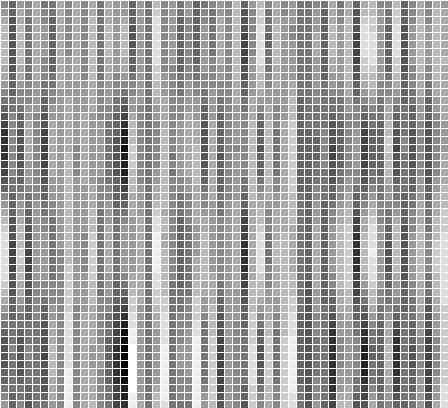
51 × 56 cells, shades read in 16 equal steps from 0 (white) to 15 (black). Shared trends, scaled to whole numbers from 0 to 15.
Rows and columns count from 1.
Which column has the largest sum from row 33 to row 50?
16
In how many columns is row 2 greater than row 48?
22
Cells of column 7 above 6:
26
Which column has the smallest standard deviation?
19
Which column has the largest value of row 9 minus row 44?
17
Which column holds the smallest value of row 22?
37
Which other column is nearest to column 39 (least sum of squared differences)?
38
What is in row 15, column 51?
8
